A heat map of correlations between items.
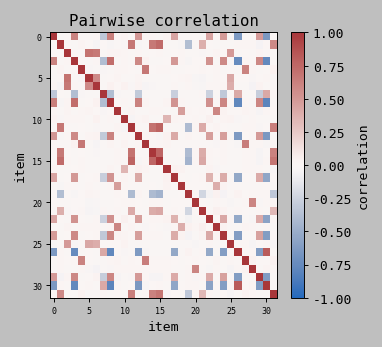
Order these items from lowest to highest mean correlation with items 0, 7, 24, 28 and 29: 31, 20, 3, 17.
31, 20, 17, 3
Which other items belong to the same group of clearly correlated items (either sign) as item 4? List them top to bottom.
13, 27
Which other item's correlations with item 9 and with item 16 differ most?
23
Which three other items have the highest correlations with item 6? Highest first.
2, 5, 25
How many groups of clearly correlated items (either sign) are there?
7
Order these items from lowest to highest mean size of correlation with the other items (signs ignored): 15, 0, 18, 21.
18, 21, 15, 0
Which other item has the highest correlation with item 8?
3
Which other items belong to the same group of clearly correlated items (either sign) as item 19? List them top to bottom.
1, 11, 14, 15, 21, 31
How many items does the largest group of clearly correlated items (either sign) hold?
11
